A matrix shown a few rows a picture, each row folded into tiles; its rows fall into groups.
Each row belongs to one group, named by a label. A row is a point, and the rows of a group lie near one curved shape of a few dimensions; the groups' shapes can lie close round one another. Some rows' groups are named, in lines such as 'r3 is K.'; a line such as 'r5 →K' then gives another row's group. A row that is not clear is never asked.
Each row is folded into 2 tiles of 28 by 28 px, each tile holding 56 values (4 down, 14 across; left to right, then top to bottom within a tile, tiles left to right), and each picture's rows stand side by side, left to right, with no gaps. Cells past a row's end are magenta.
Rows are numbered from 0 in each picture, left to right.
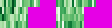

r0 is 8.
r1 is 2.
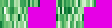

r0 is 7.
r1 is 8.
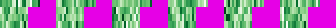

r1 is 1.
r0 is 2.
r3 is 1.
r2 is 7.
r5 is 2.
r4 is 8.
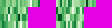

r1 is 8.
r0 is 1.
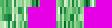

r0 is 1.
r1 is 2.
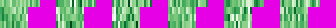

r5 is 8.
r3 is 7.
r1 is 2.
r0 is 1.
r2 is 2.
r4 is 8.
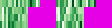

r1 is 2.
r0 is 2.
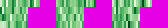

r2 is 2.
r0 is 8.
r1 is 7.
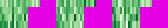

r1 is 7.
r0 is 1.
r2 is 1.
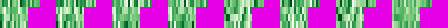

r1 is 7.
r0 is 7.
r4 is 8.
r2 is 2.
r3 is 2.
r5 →1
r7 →1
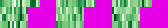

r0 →8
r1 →7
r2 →8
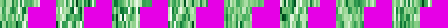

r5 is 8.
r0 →2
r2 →8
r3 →2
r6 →1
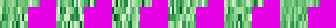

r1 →2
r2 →8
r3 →8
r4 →2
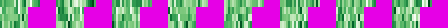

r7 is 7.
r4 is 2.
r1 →1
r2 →7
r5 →1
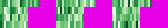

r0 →7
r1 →8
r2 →2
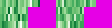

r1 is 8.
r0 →1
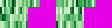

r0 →8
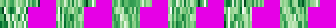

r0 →7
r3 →2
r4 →7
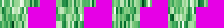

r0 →1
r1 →1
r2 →2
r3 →8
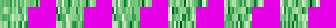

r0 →1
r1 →8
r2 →8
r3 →2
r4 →2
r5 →2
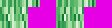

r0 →1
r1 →1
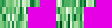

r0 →8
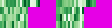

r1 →8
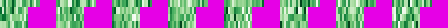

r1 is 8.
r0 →8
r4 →7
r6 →1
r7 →2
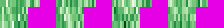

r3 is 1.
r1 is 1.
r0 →8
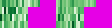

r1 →2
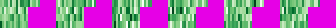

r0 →7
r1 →7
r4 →2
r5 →8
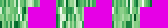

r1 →7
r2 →2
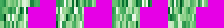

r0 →8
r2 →7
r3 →8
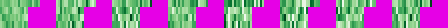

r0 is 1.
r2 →7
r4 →7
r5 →8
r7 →7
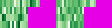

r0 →8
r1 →8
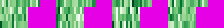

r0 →7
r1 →7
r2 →7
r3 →8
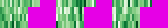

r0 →1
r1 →7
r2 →2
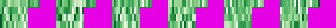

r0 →7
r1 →8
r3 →2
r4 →8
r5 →2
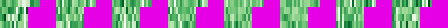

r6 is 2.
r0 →8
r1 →8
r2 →1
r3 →8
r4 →1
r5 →1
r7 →7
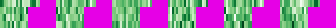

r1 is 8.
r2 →1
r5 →1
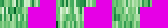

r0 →8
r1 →7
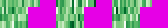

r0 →8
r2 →8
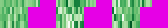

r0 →1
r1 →1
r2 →8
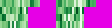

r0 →8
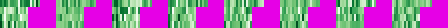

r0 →7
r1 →1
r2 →8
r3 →7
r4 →2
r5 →2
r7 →2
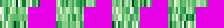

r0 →2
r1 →7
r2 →7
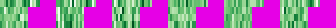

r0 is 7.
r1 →2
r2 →1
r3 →1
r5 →2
